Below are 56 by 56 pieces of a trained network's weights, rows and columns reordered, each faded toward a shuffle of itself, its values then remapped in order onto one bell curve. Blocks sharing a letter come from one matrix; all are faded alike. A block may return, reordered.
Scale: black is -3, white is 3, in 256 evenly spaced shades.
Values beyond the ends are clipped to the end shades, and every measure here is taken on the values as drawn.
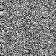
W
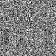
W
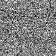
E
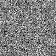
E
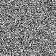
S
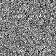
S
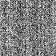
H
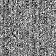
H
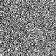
W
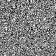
S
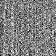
H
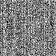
H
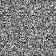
E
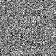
W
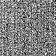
H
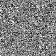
E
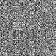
W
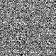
E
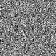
W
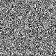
S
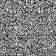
E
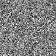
S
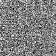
E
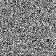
S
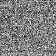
E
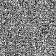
E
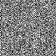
W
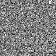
S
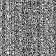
H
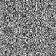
W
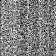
H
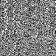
W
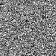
W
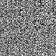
W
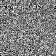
S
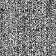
H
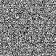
E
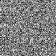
W
